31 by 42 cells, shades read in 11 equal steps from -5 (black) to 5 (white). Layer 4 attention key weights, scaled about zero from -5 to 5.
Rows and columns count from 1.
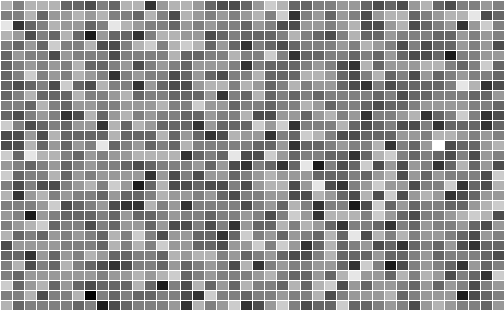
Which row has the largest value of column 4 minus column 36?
12
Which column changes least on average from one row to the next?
6
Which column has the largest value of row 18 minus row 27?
33
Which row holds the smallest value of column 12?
19
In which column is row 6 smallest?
38
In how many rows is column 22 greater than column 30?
16
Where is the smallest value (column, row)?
8, 30
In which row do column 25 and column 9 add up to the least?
13
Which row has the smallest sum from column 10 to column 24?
17
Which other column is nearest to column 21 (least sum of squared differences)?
28
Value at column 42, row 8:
-1
